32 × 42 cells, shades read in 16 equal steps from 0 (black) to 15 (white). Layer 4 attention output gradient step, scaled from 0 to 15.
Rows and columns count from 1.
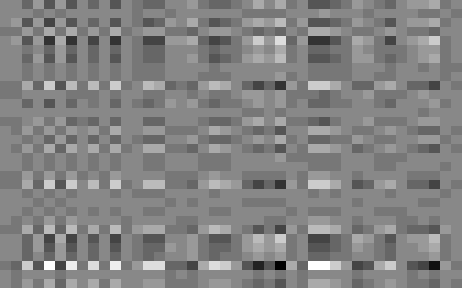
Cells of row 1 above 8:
9
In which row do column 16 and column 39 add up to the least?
30
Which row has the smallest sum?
5
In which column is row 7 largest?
26
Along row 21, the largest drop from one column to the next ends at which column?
6
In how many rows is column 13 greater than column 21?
12
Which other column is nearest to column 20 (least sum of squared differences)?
14
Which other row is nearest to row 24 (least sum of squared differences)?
18
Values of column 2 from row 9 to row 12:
8 7 7 8
